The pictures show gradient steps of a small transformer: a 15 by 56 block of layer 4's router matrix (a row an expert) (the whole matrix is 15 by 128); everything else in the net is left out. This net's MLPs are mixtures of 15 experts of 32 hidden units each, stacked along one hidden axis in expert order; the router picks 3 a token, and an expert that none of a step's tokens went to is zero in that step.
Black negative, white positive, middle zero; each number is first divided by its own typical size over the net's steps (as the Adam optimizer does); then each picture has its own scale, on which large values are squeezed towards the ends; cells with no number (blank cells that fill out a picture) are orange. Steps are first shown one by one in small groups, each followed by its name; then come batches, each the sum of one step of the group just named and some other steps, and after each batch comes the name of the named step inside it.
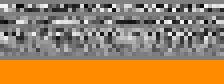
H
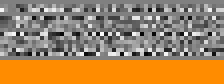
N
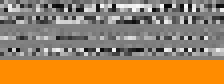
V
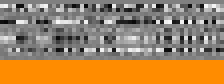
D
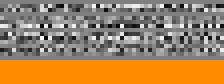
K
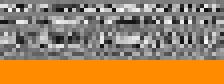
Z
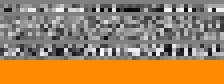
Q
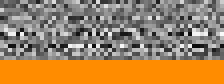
N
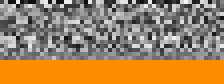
H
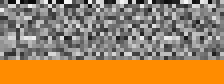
N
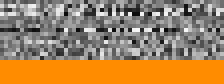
Q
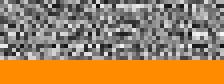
V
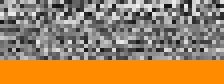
V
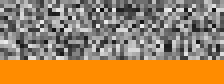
Q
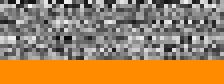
D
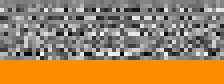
N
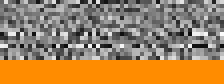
Q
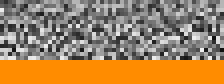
N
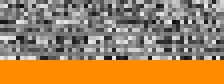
D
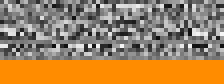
V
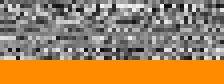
V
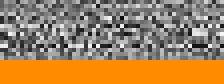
K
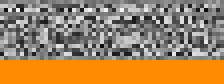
Z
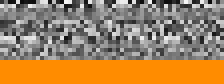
H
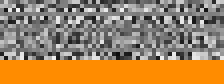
Z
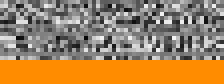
D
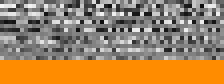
D
